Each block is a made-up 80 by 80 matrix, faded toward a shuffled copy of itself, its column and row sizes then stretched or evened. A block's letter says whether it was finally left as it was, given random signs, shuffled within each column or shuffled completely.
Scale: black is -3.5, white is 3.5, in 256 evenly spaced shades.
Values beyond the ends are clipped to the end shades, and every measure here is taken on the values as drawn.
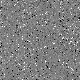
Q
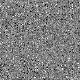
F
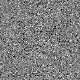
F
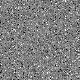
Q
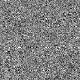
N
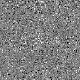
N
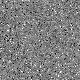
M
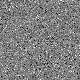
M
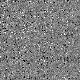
F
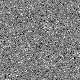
M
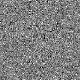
N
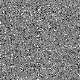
F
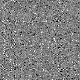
N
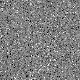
Q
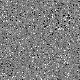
F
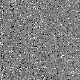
N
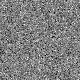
M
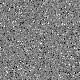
M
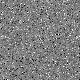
M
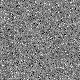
M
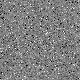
M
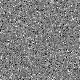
M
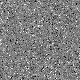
M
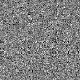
N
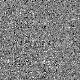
F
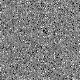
Q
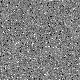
M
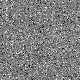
M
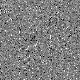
Q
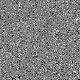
Q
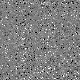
N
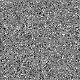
F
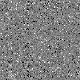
N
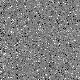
Q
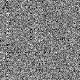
N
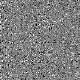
F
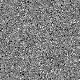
Q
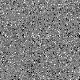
F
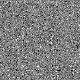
F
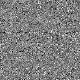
F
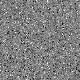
Q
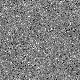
M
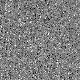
Q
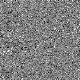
N
